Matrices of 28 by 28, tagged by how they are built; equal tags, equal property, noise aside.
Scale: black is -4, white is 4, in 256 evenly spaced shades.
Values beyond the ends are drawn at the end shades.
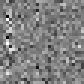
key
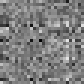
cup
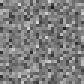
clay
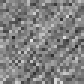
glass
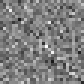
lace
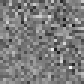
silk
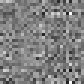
cup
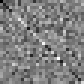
lace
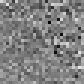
silk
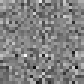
cup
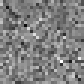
lace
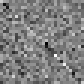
lace
